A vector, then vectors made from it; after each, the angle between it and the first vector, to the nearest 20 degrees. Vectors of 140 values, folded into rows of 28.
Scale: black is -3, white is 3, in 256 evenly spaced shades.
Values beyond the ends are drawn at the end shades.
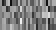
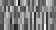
100 degrees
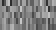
20 degrees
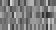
140 degrees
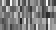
160 degrees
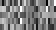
40 degrees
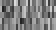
120 degrees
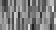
80 degrees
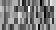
100 degrees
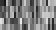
60 degrees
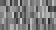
40 degrees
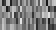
20 degrees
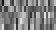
80 degrees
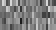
160 degrees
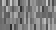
140 degrees
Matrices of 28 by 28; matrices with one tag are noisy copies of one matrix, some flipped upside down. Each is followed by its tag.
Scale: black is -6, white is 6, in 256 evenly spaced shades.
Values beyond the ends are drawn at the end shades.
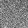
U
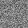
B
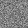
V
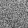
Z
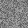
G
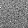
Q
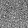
Q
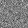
V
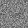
V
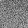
U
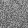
U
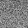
Z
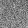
U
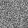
G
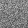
Q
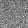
U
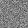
V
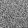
U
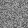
G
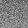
Q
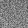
U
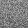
Z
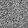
G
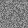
V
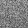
Z
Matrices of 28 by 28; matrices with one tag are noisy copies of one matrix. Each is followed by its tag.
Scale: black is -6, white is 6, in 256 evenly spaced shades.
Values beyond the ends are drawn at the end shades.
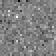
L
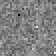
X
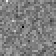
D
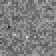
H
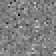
X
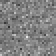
H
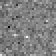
H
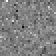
D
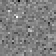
L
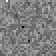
D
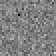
X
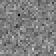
X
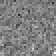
X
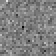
D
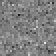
X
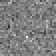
H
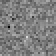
H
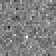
H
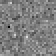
H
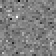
L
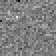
L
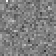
D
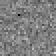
X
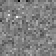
L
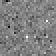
H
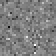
H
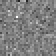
L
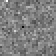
D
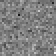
X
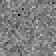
X
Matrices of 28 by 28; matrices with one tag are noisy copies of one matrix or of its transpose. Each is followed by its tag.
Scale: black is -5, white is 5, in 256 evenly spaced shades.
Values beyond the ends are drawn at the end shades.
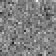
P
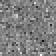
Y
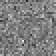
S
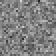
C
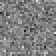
P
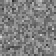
P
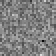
Y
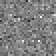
S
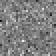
S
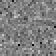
Y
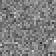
Y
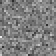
P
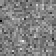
S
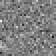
C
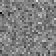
P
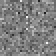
C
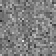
S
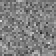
C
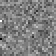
C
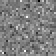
C
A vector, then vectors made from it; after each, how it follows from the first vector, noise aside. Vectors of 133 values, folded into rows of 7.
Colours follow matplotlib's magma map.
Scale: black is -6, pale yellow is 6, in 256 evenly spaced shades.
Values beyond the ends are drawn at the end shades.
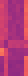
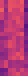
wrapped around, negated.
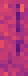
wrapped around, negated, partly zeroed.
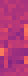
partly zeroed.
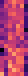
negated, scaled up.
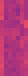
reversed, shrunk.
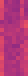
reversed, shrunk.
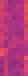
shrunk.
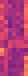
copied.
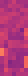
partly zeroed.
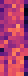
negated, scaled up.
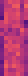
reversed, negated.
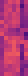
wrapped around, negated.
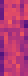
reversed, negated.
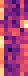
reversed, scaled up.
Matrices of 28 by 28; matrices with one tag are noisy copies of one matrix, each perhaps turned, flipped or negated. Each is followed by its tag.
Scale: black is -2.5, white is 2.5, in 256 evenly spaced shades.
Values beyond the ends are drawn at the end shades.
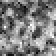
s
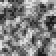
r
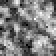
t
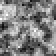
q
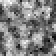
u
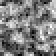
u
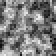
u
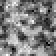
s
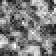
r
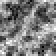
t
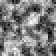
q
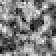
q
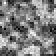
r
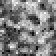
s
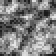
t
